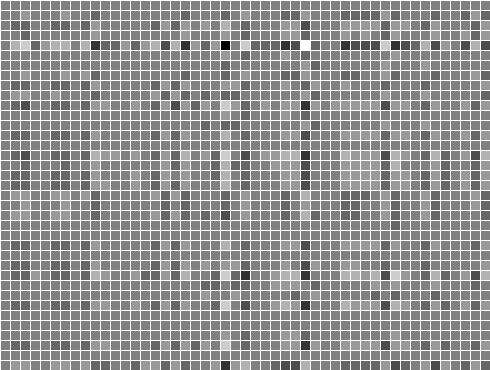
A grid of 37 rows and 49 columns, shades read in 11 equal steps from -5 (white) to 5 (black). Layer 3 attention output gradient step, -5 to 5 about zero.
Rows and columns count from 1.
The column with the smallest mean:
23
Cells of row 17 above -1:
35
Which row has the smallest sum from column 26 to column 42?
28
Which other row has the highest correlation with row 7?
13
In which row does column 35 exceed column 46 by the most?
5
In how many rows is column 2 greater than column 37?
14
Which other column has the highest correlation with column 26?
42
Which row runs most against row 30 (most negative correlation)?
29
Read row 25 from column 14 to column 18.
0 0 1 -1 1
